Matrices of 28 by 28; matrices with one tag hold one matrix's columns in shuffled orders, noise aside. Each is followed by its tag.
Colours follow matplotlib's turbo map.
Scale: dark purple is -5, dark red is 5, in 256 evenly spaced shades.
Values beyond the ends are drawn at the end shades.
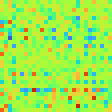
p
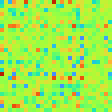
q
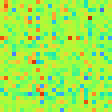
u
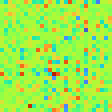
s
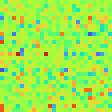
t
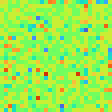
s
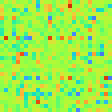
u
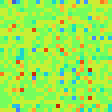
s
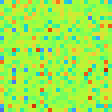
s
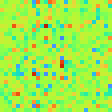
q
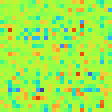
p
